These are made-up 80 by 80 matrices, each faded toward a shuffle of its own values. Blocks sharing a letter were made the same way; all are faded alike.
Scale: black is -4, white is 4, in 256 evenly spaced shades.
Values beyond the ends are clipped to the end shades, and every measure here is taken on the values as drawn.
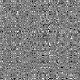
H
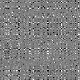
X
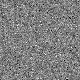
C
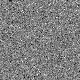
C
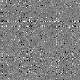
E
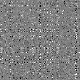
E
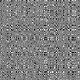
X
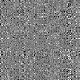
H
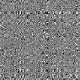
H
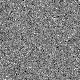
C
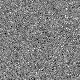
C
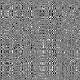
X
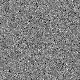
C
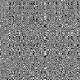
H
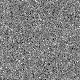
C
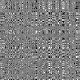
X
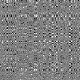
X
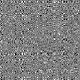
H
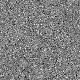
C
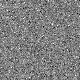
C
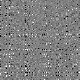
E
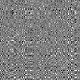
X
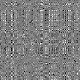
X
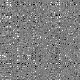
E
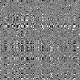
X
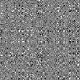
H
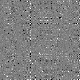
E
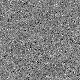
C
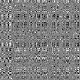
X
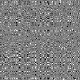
X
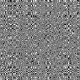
X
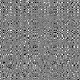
X
